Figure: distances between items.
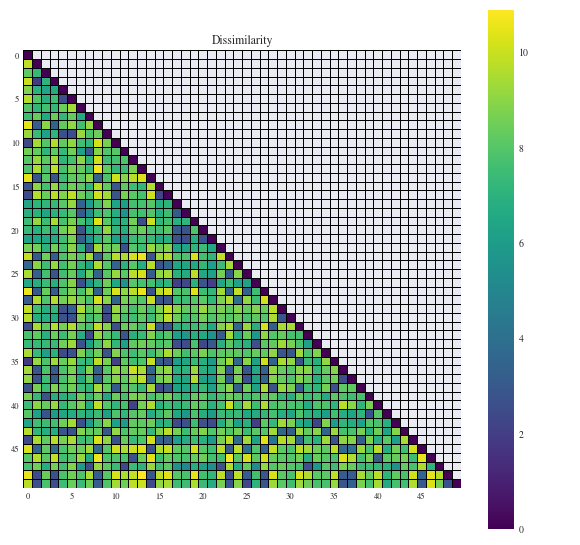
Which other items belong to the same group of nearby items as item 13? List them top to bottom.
19
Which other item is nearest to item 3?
1
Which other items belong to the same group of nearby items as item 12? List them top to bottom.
40, 46
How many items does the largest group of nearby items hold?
12
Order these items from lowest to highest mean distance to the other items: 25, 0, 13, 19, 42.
42, 25, 0, 19, 13
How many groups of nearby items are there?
8
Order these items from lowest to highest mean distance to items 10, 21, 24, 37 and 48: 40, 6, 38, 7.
38, 6, 7, 40
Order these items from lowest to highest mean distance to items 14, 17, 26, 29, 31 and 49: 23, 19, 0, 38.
23, 38, 0, 19
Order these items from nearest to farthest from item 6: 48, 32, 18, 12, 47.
18, 47, 32, 48, 12
